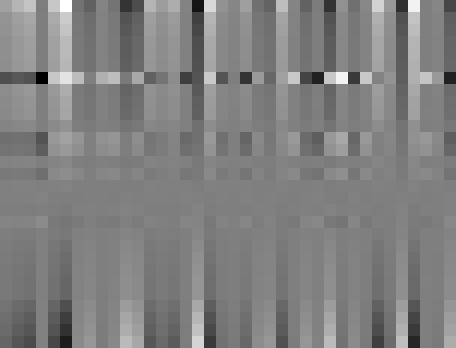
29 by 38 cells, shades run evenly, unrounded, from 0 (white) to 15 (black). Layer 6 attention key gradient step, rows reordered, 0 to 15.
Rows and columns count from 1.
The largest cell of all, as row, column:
7, 4
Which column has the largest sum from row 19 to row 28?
6
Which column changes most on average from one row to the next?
28
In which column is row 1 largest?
17
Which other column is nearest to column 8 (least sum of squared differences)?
23
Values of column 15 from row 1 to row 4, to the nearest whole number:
5 6 6 6
